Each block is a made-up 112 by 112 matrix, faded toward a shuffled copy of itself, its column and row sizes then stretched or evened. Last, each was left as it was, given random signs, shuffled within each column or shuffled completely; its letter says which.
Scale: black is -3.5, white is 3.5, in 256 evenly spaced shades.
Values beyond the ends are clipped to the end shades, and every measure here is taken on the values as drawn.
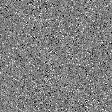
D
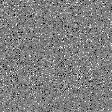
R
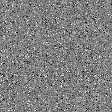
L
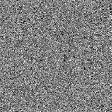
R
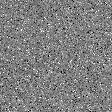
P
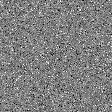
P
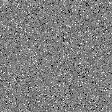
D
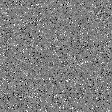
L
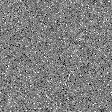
P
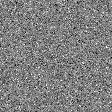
P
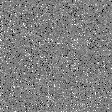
L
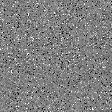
R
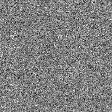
R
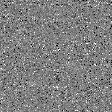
R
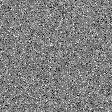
P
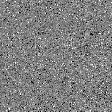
R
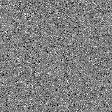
R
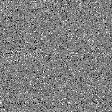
R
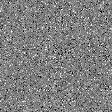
L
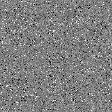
R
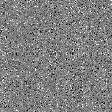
R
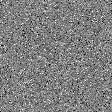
P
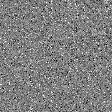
D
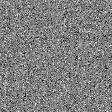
D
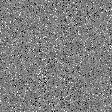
D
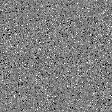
L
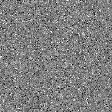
R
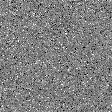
P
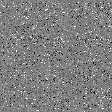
R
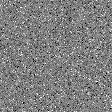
P
